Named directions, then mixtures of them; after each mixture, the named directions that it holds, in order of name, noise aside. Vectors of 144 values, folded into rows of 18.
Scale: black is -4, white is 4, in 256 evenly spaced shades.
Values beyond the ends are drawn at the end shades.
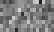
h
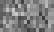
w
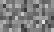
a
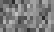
h, w.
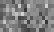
a, w.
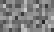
a.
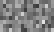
a.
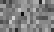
a, h.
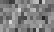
h, w.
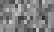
h, w.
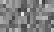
a, h.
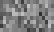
w.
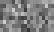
a, w.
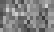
w.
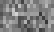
w.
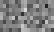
a, w.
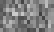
w.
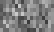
w.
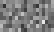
a.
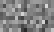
a, w.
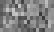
w.
